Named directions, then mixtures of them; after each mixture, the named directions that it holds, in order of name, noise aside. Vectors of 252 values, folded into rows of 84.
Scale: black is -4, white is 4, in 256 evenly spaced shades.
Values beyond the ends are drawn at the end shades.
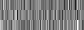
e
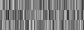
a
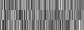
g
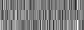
e.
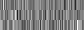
e, g.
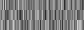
a, e, g.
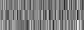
a, e.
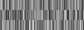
a.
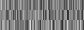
a, e.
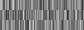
a.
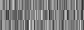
a.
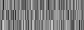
a, g.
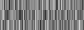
a, g.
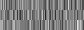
a, e, g.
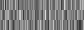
a, e, g.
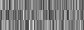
a.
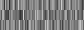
a, g.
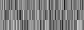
a, e, g.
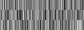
a, e, g.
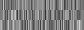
e, g.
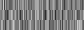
a, e, g.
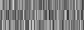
a.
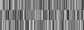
a.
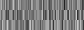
a, e.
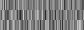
a, e, g.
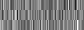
e.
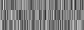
e, g.
